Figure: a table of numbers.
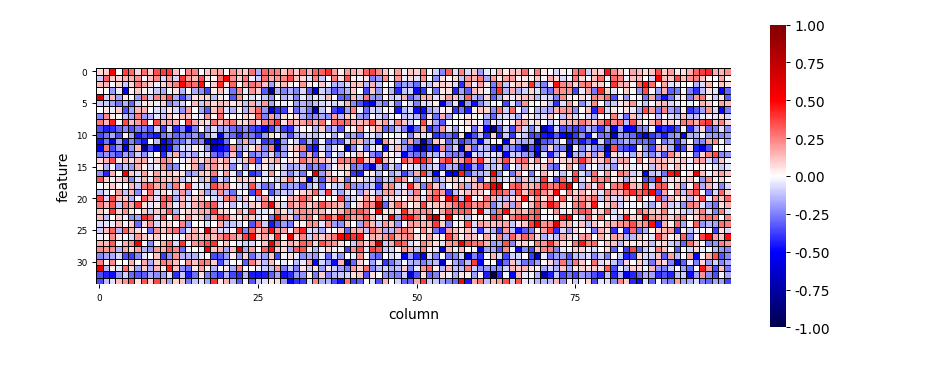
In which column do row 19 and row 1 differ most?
88
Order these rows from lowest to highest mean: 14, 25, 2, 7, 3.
3, 7, 25, 2, 14
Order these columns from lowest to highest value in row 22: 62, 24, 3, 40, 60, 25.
62, 25, 3, 40, 24, 60
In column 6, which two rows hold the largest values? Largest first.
27, 21
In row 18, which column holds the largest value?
63
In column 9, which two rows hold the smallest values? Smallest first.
12, 10
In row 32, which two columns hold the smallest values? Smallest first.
62, 70
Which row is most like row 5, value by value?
15
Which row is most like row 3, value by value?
6
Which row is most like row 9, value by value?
32
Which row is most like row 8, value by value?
0
